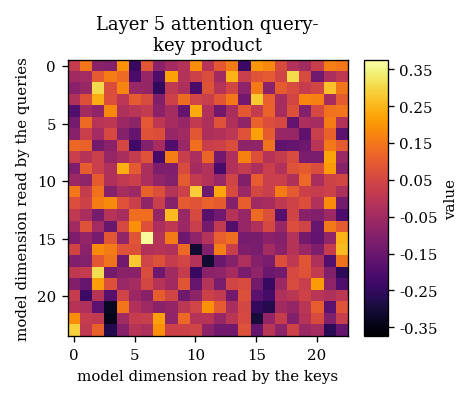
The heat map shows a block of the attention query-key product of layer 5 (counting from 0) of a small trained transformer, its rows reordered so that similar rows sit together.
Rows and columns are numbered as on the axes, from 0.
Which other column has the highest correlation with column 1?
16
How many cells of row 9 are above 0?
11
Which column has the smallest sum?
7
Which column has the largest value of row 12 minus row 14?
3
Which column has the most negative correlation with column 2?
10
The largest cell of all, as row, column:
15, 6
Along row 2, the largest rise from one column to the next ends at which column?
2
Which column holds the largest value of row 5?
21
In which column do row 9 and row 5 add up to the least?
0
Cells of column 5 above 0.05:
7
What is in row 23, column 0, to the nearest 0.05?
0.3
